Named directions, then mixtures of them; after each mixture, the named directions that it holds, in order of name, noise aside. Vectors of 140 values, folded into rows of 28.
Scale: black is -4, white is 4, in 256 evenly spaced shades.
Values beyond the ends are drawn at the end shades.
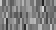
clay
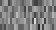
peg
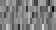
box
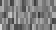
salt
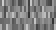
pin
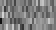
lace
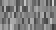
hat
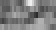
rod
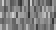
pin.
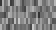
salt.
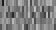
pin.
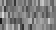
lace.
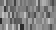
lace.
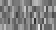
peg.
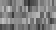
hat, peg, rod.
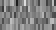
hat, salt.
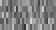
clay, hat, lace.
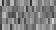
lace, pin, salt.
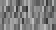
box, clay, hat.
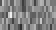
clay, salt.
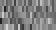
lace.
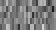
box.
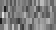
lace.
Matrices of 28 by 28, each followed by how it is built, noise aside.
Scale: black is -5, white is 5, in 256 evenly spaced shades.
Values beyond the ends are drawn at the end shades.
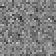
repeating columns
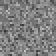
repeating columns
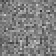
blocks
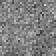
smooth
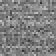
blocks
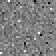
sparse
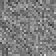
Toeplitz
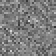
Toeplitz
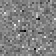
sparse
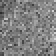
smooth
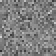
repeating columns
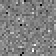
sparse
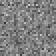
noise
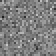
noise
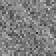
Toeplitz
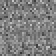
repeating columns
